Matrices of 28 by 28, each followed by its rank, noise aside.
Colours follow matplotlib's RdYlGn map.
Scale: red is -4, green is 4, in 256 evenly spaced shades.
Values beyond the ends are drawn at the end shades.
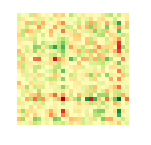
three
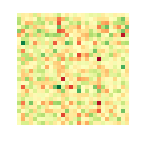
four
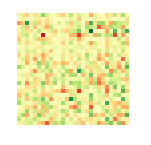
six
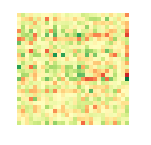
four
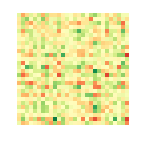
four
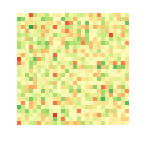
eight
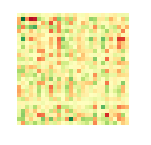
four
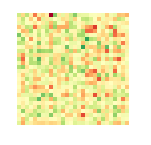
six
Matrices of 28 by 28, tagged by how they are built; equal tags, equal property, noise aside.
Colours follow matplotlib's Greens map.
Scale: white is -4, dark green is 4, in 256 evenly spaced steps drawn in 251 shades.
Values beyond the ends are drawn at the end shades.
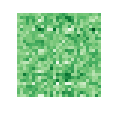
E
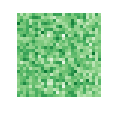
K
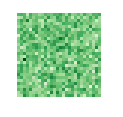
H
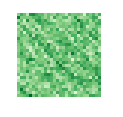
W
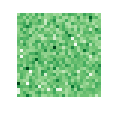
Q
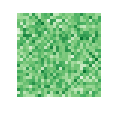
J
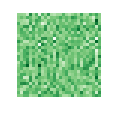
E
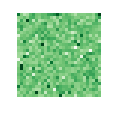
Q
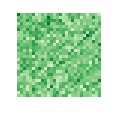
J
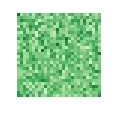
H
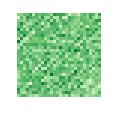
J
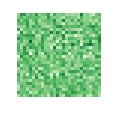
E
